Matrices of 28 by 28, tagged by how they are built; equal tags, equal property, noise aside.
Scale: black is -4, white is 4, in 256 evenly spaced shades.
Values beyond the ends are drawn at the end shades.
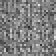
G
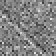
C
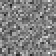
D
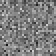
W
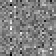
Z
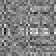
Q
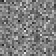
D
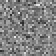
W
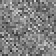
C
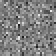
Z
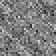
C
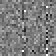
Z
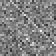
C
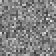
W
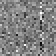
Z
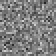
W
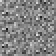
D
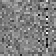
Z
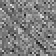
C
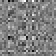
Q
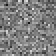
G
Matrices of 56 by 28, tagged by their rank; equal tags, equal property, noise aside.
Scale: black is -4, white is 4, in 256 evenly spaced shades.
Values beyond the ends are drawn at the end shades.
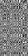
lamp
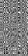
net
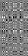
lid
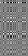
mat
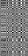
mat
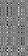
lid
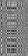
mat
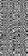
lamp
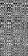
net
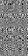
lamp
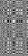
mat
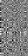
net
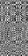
lid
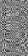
net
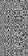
lamp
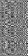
net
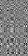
net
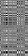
mat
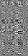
net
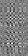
lid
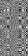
lid
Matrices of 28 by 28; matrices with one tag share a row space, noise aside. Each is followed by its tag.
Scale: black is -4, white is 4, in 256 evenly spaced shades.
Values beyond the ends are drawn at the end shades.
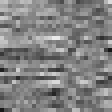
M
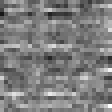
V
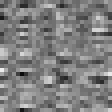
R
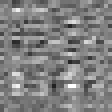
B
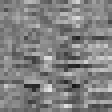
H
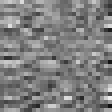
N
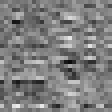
B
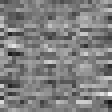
V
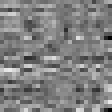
N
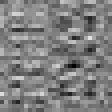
B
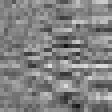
H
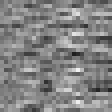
H
